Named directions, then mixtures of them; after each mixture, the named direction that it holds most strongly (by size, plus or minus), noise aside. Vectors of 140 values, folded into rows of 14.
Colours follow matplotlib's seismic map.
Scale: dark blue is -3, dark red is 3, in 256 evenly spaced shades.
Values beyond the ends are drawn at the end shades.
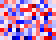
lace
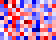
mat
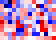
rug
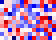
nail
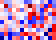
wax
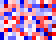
nail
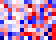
wax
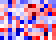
wax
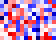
mat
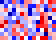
nail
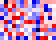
mat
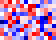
lace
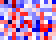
mat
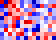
mat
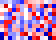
wax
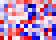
wax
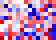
wax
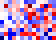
wax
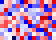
nail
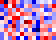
mat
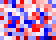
mat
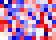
rug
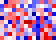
mat
